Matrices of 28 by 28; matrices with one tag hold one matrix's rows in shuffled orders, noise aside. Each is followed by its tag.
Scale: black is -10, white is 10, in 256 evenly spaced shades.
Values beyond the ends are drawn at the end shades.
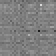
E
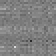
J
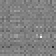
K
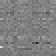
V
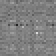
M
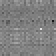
K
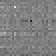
J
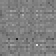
M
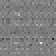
K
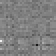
V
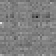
V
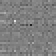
J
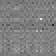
K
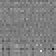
K
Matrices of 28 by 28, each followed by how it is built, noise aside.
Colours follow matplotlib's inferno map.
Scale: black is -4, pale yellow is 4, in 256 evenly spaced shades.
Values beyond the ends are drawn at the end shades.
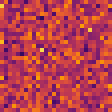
blocks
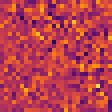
upper triangular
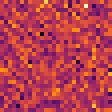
Toeplitz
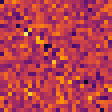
banded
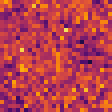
smooth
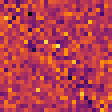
banded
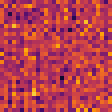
blocks
